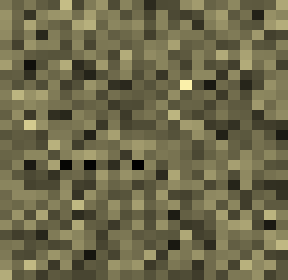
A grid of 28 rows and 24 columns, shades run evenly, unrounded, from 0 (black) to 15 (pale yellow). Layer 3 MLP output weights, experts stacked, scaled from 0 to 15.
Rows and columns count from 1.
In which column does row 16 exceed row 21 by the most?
21
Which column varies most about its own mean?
3
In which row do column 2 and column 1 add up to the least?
24
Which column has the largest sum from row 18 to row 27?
19
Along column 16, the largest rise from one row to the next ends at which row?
9
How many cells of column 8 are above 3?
24
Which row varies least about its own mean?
11
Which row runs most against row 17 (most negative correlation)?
16
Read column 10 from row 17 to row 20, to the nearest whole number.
3 7 6 5
